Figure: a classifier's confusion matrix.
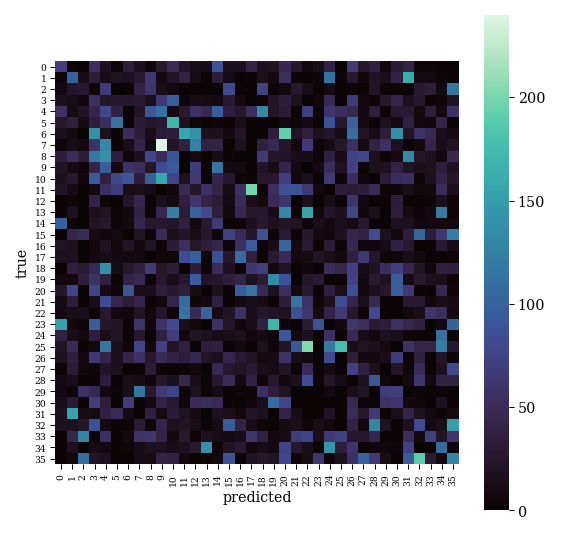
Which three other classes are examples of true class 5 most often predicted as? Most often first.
10, 26, 24
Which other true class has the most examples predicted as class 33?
22
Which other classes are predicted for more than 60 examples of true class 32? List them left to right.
3, 15, 28, 35
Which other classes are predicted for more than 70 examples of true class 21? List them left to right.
4, 11, 25
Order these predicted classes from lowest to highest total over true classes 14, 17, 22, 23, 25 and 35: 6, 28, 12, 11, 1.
6, 1, 12, 28, 11
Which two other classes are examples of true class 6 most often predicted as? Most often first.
20, 11
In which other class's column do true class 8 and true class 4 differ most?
31
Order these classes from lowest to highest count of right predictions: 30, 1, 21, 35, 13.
30, 13, 1, 21, 35
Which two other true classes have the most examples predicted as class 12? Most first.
6, 7
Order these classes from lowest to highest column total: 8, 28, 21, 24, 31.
21, 8, 28, 31, 24
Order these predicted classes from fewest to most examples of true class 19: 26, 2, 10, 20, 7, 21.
21, 10, 2, 7, 26, 20
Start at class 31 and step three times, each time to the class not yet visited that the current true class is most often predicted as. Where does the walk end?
34
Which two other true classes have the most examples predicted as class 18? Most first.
4, 15
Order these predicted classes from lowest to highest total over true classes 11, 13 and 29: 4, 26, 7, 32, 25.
32, 25, 4, 26, 7
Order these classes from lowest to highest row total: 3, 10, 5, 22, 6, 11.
3, 5, 22, 11, 10, 6
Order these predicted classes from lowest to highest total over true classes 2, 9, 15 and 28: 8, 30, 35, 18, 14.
30, 8, 14, 18, 35
